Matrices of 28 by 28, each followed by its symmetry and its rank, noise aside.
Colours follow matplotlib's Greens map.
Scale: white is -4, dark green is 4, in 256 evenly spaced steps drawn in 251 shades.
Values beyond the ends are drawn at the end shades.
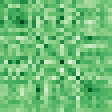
symmetric, rank three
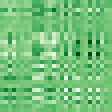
no symmetry, rank two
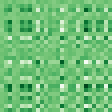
symmetric, rank one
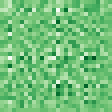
symmetric, rank three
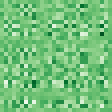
antisymmetric, rank two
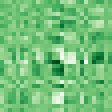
antisymmetric, rank two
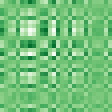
symmetric, rank one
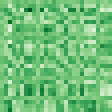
antisymmetric, rank two
